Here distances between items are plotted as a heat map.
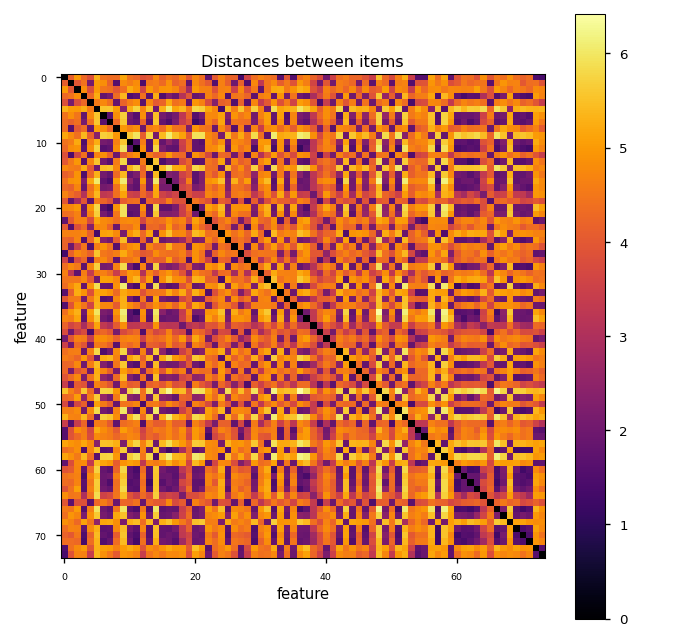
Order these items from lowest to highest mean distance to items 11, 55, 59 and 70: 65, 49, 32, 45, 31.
32, 49, 65, 45, 31
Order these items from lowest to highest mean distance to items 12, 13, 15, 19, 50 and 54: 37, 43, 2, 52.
37, 2, 43, 52
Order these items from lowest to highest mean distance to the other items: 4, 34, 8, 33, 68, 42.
34, 42, 4, 8, 33, 68
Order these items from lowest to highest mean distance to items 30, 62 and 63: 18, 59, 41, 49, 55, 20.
20, 49, 18, 41, 55, 59
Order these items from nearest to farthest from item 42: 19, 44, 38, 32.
32, 44, 38, 19
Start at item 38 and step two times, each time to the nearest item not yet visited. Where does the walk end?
64
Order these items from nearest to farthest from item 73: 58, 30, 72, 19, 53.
72, 53, 19, 30, 58
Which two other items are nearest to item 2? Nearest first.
30, 19
